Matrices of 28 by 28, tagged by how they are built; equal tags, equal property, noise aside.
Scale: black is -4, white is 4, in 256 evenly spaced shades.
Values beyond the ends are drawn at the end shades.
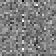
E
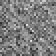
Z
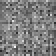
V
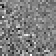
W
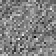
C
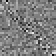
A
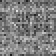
V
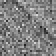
Z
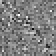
A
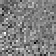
W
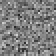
V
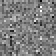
E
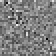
A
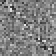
A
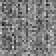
V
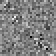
A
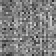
V
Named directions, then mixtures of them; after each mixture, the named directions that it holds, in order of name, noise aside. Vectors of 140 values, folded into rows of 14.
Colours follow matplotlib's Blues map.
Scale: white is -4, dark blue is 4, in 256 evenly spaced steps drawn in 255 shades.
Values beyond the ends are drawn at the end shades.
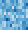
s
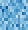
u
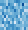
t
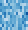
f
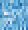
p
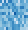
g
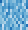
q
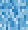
f, g, s.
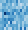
p.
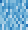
q.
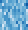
q, s.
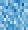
t.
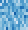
g.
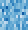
q, s, u.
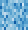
p, t.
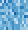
g.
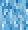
q, s, t.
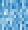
p, q.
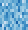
g, q, u.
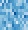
g.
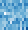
p, s.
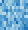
g, s.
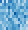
g, q.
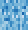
g, s, u.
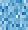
u.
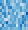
f, u.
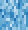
g, s.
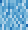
q.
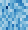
t, u.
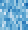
q, s.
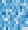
f, g.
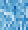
g, p, s.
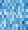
f, p, s.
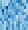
t, u.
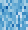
f, u.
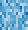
f.
